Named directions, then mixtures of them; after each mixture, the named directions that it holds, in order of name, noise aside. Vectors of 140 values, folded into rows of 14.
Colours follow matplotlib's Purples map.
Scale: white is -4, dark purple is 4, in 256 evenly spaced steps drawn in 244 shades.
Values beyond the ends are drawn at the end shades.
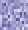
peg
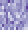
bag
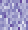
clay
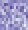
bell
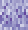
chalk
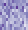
bell, chalk, peg.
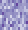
clay, peg.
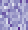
clay.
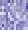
bag.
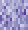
chalk.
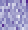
bag, clay.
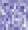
bell.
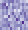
clay, peg.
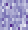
bell, chalk, clay.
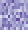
peg.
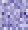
chalk, clay, peg.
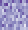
bag, bell, clay.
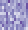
bag.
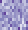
chalk, clay.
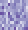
bag.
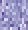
chalk, clay.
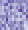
bag, bell.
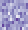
bag, bell, peg.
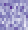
bell.
